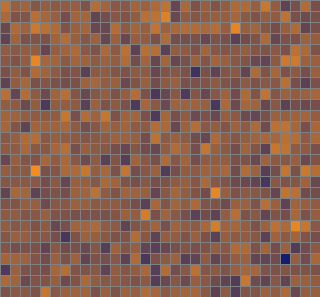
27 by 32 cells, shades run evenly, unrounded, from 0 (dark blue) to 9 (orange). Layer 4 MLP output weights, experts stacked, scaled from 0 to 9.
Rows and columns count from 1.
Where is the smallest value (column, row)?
29, 24
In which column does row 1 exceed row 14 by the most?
27
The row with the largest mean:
3
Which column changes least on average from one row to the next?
6
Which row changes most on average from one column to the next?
16
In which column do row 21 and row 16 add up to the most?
31
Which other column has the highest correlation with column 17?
5
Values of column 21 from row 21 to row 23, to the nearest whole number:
6 4 4
